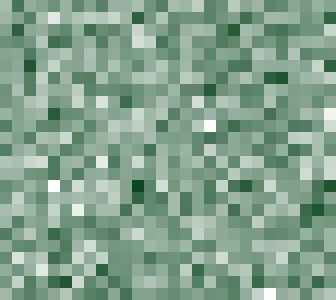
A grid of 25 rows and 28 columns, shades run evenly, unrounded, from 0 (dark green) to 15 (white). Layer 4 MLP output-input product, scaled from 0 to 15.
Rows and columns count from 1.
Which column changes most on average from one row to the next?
5
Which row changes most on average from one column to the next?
16
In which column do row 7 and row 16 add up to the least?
24
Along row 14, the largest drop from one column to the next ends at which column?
10
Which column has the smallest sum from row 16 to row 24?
27
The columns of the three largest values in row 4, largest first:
12, 13, 4
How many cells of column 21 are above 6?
17
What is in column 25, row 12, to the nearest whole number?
11
